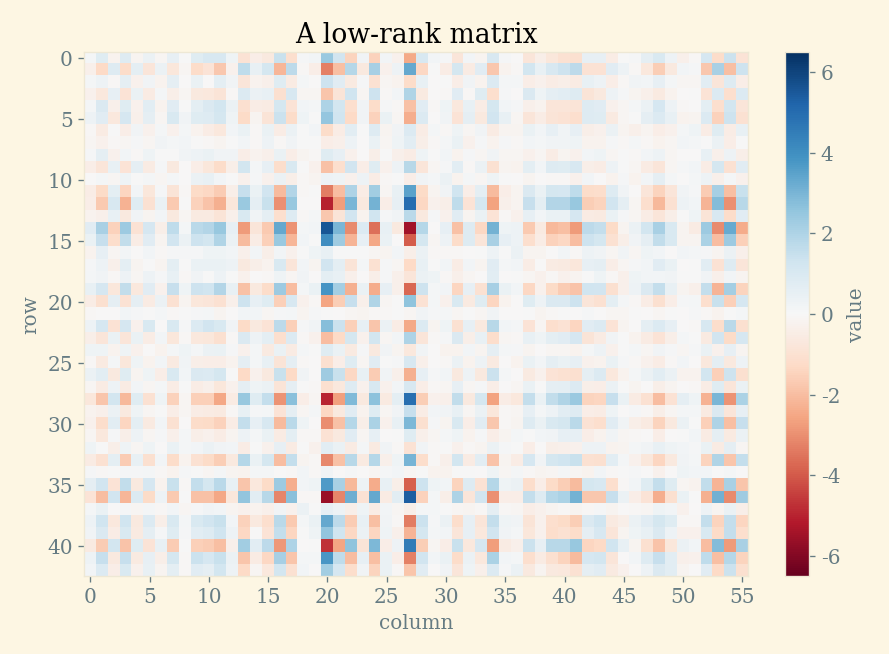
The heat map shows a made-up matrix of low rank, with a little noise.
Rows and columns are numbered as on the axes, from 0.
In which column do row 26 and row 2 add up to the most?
20
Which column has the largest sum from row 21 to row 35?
27
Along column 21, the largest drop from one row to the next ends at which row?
36
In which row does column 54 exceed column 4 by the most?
14
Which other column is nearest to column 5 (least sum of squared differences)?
47
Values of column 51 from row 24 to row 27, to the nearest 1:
0 0 0 0
